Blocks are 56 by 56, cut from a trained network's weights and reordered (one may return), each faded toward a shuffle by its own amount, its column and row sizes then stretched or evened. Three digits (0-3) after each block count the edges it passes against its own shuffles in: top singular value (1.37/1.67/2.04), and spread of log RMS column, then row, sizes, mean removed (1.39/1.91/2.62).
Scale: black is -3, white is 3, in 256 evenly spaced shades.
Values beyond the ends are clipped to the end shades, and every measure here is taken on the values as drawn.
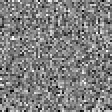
1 1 0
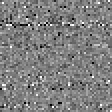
1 0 2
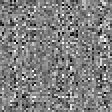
2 3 1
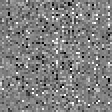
0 3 1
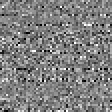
2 0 3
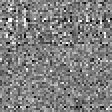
1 1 2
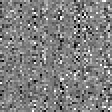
1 3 0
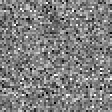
1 1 1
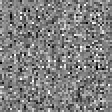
0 2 1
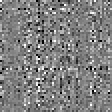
1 3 2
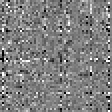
2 3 2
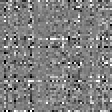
2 3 3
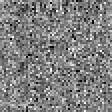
0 1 0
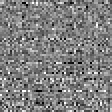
2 0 3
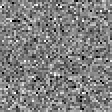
0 0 1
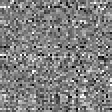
3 1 2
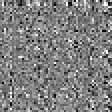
2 2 1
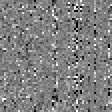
0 3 0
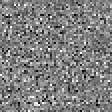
0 1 2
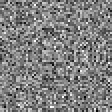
3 0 0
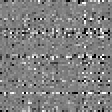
2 2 3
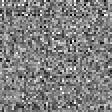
2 0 2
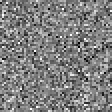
1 1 0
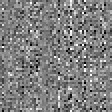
2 3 0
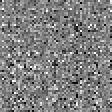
0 2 2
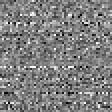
2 0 3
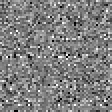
0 1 2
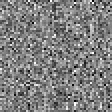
2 1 0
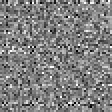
2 0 2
